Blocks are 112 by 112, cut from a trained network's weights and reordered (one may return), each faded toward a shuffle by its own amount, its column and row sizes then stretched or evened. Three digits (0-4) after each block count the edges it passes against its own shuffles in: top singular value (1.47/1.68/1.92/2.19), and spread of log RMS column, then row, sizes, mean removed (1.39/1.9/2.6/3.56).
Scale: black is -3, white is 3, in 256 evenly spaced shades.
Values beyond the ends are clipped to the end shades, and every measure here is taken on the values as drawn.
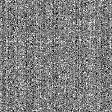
2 1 1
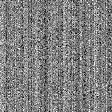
4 2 0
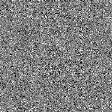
0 2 2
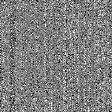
0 3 1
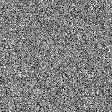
0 0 0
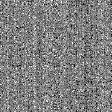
1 2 2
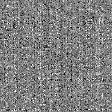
1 2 2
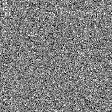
0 1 0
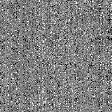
0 3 1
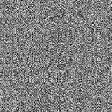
4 2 0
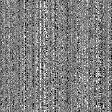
4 4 0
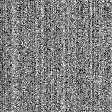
3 0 1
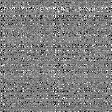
1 3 4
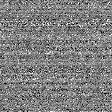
2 0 3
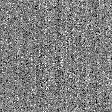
0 1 0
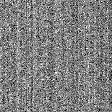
2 0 1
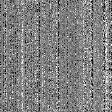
4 4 0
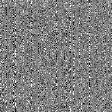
1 4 0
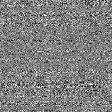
2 0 4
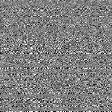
3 0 4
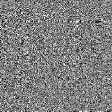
3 2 2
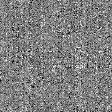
0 2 2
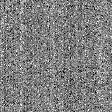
1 1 0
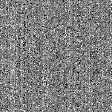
1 2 1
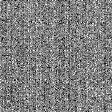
2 0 2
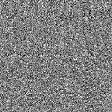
2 1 1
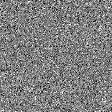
0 1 1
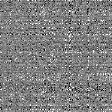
2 3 3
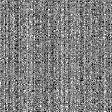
4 1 3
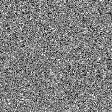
1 0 1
